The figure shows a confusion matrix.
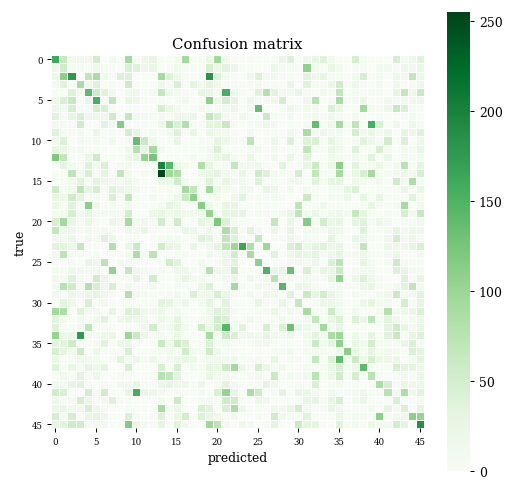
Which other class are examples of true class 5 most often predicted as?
19
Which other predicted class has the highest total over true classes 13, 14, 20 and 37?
35
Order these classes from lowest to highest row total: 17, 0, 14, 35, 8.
17, 35, 0, 8, 14
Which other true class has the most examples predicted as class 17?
16
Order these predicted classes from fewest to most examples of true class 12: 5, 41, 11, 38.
38, 41, 5, 11
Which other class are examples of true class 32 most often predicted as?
39
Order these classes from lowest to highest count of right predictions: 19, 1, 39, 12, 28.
1, 39, 19, 12, 28
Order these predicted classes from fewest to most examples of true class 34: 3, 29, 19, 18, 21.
18, 29, 21, 19, 3
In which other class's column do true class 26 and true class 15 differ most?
29
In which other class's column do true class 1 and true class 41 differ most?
10
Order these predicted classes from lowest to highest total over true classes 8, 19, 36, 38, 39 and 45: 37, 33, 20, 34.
33, 34, 20, 37
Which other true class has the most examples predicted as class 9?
45
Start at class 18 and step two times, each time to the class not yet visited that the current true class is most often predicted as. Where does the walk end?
21
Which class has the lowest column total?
36
